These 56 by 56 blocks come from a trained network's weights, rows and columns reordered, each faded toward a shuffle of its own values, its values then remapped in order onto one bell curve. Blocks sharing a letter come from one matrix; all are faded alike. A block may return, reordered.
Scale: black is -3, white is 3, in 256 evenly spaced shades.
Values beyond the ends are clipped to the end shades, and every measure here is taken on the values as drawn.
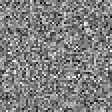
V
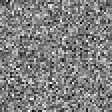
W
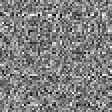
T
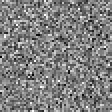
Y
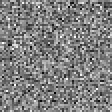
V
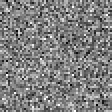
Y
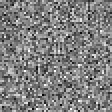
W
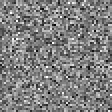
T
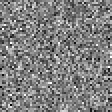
W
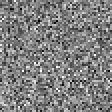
V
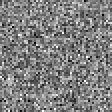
V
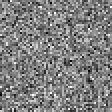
W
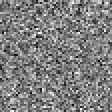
W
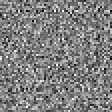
T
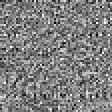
T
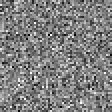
V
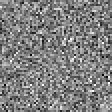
W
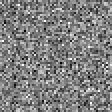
V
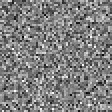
W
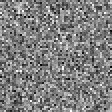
Y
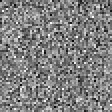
V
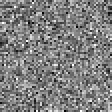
V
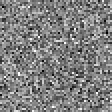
V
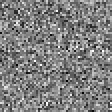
V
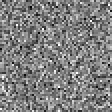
Y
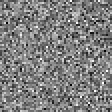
Y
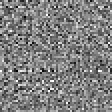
T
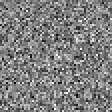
T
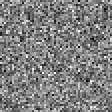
W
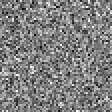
W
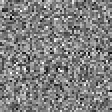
T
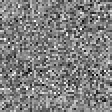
V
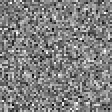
T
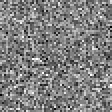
W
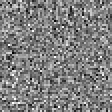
W
